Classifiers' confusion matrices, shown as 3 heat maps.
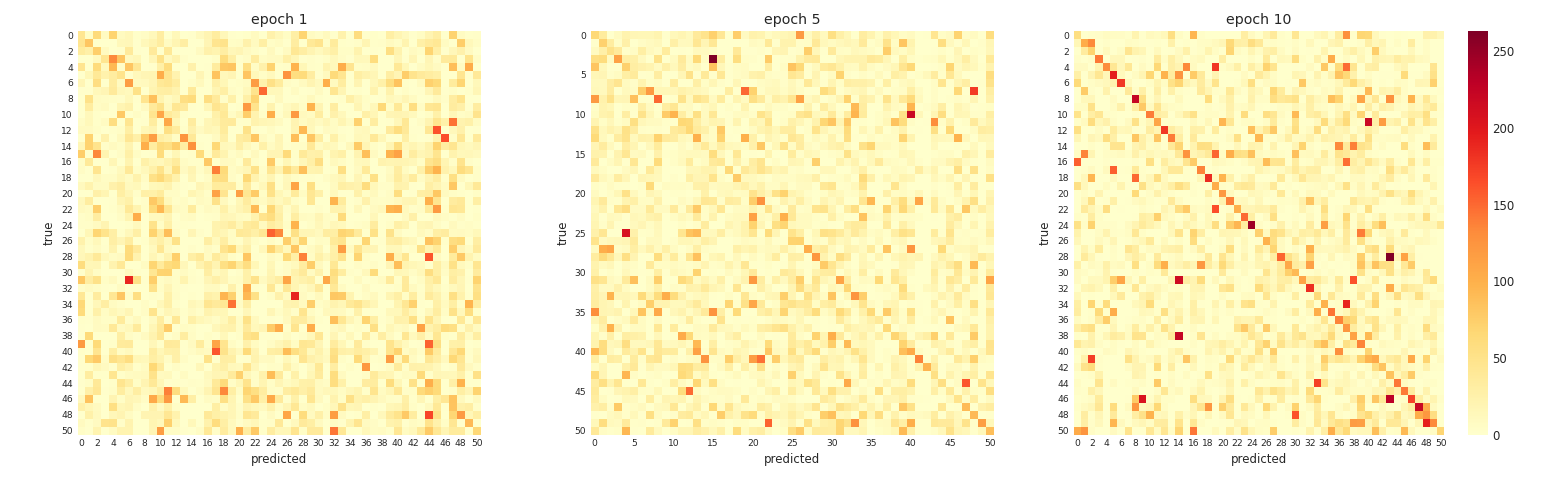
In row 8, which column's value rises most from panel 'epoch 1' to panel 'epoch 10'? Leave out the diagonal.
43
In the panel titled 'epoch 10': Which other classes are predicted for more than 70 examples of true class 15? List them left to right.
1, 19, 21, 24, 30
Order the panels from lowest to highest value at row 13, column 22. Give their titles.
epoch 5, epoch 10, epoch 1
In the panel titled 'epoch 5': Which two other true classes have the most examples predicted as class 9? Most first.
33, 10
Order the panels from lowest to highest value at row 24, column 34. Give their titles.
epoch 1, epoch 5, epoch 10
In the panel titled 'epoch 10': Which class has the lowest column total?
50
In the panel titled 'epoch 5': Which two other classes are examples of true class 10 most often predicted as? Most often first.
40, 33
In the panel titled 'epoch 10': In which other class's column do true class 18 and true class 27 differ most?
8
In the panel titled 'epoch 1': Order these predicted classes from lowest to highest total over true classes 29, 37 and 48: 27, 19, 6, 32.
6, 27, 19, 32
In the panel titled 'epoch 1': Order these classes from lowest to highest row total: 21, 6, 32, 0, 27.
32, 0, 21, 27, 6
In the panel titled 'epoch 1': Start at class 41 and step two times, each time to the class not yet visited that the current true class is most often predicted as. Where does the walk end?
44
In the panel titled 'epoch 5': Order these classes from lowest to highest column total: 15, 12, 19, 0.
19, 12, 15, 0
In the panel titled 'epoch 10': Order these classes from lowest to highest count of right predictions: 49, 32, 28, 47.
49, 28, 32, 47
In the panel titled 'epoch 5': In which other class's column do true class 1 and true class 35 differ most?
0
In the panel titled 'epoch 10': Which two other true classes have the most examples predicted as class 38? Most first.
31, 14
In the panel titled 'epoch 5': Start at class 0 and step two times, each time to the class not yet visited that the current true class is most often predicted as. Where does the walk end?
25
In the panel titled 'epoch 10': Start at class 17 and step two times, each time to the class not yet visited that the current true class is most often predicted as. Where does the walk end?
14
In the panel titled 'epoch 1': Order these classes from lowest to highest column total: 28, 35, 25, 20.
20, 25, 35, 28
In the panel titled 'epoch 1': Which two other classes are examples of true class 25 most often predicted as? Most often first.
24, 11
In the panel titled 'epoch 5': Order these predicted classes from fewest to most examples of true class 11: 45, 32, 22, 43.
45, 22, 32, 43
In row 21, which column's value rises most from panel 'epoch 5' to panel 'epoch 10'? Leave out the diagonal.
32
